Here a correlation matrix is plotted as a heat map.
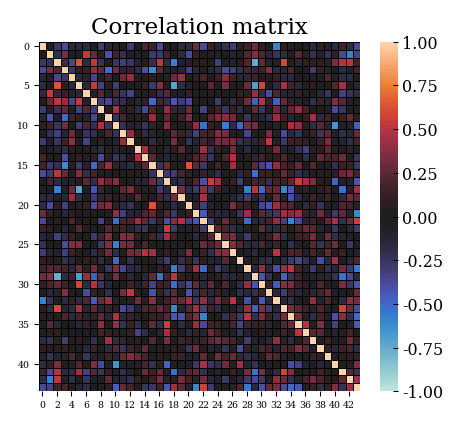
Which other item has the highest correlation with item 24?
17
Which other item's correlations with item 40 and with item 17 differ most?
10
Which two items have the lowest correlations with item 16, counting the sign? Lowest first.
29, 0
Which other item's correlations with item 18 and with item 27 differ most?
5
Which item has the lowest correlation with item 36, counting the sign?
13
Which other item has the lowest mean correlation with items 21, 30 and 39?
43
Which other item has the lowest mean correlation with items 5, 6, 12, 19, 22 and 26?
0
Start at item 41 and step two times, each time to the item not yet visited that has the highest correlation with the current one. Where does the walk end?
2
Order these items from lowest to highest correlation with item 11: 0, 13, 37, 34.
34, 0, 13, 37
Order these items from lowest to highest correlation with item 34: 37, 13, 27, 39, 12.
27, 37, 13, 39, 12
